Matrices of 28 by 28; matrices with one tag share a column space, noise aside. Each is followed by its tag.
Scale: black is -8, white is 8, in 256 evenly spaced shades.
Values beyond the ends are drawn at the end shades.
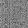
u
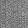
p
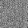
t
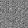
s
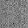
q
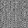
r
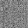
q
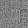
s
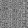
s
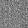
q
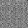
q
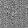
p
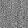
t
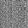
q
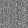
u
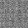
s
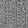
q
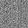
q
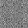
u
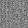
s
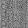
t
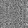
u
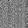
q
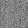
r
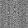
p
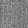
q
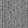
r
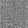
u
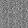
s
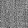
t
